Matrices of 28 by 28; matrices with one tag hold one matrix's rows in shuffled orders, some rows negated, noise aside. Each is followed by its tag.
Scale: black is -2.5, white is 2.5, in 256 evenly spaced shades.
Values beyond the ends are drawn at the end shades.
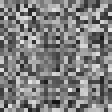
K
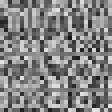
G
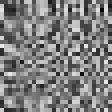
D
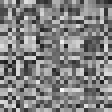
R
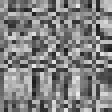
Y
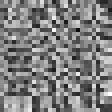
Y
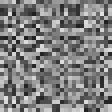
R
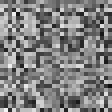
R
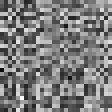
R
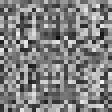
K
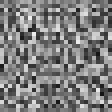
K
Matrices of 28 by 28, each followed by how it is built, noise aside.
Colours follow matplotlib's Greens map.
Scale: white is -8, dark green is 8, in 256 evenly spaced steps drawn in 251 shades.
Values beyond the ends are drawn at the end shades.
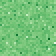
sparse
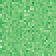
uneven columns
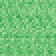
repeating columns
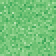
noise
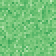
noise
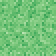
repeating columns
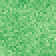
smooth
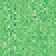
uneven columns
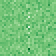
uneven columns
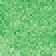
smooth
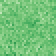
smooth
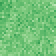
smooth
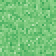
noise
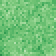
smooth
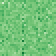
uneven columns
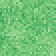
smooth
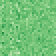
uneven columns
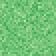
noise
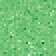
sparse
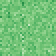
uneven columns
